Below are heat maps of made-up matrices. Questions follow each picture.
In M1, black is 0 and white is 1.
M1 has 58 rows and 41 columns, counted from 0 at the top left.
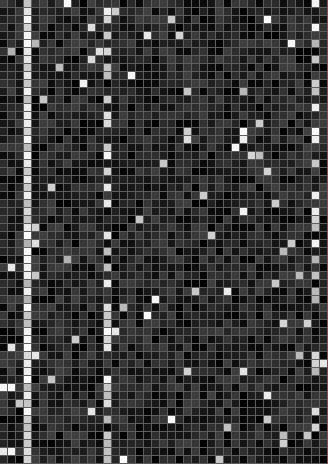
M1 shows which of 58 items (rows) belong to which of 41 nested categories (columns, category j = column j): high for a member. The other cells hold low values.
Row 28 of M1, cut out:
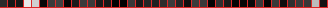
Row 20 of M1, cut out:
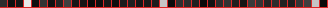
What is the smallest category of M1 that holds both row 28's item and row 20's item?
39
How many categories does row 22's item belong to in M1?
1
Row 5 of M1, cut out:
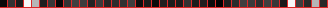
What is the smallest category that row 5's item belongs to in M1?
36
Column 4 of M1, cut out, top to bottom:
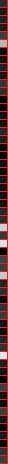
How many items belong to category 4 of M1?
5
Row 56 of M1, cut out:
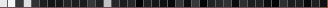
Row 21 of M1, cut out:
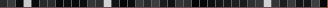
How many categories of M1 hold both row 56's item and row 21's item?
2
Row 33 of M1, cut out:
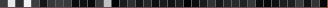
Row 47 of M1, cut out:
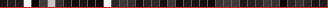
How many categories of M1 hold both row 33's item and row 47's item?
2
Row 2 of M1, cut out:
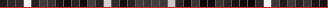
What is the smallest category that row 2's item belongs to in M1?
21
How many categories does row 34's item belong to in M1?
4
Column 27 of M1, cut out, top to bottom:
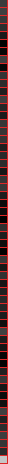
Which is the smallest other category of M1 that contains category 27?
15
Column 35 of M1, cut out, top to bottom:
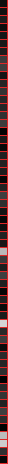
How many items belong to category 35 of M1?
4
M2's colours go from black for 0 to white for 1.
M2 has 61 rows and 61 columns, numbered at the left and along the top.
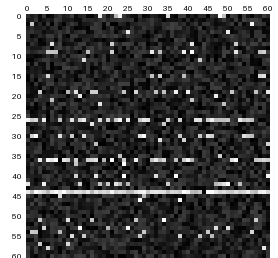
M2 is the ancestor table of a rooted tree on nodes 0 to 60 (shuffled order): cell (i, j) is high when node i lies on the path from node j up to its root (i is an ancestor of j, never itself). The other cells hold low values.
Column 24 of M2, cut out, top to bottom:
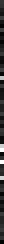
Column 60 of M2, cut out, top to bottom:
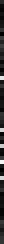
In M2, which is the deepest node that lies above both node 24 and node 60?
40
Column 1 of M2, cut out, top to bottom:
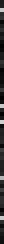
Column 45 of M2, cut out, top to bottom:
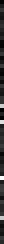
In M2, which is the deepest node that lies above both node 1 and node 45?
54
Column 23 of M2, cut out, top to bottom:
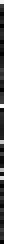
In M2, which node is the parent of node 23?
35
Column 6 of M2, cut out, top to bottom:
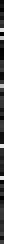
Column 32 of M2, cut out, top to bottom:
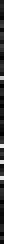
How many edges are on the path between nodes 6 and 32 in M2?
7
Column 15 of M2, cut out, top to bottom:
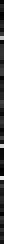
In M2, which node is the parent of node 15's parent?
36
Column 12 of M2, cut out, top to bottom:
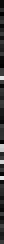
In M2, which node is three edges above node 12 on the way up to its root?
19
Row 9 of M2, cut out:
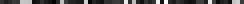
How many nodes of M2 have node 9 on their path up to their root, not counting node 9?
12
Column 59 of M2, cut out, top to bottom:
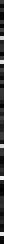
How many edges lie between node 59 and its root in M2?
5
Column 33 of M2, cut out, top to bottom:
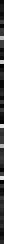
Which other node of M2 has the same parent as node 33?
39
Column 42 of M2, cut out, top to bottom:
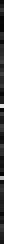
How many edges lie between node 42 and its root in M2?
2
